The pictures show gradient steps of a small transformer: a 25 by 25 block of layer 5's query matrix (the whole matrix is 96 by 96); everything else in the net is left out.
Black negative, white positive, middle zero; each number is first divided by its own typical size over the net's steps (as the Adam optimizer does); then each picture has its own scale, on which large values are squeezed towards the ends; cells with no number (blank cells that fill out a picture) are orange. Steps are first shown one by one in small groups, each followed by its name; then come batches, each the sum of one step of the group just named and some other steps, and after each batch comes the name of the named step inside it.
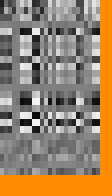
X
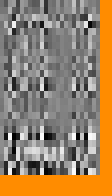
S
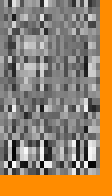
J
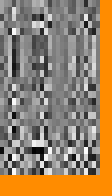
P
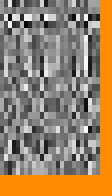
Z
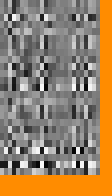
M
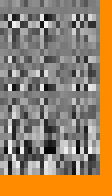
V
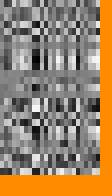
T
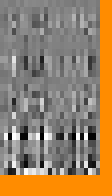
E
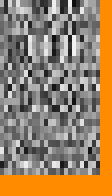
P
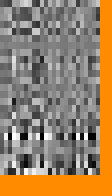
E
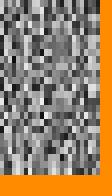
V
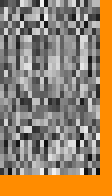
Z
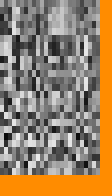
P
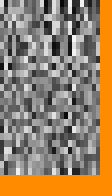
Z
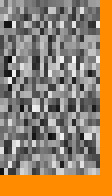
T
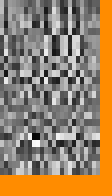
P
